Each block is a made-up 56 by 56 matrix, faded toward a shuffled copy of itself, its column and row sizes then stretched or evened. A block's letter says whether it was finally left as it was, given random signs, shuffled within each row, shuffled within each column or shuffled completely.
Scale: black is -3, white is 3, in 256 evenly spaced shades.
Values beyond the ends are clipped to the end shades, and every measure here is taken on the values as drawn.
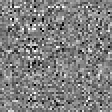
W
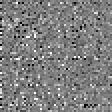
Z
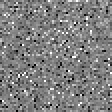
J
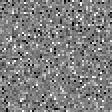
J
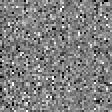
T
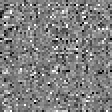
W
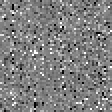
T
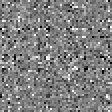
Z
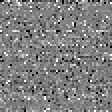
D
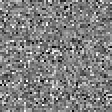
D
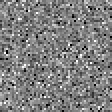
J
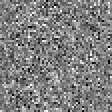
T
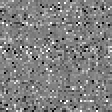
D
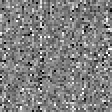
T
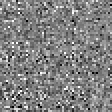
Z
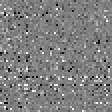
W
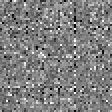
W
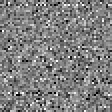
D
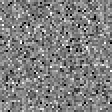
J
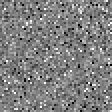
J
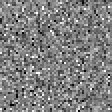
T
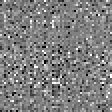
W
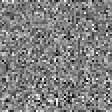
Z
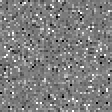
J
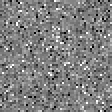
J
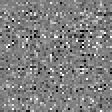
W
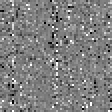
T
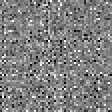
W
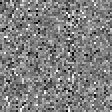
T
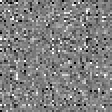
W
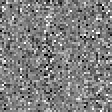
T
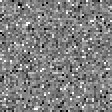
J
